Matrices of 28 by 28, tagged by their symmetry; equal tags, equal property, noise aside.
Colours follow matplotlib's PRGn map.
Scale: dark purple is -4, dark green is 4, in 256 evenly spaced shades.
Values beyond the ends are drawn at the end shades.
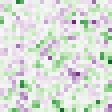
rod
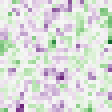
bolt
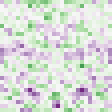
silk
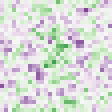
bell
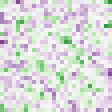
rod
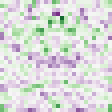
silk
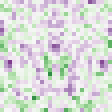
silk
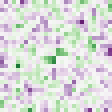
bell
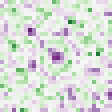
rod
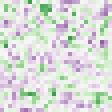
bolt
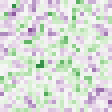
rod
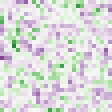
bolt
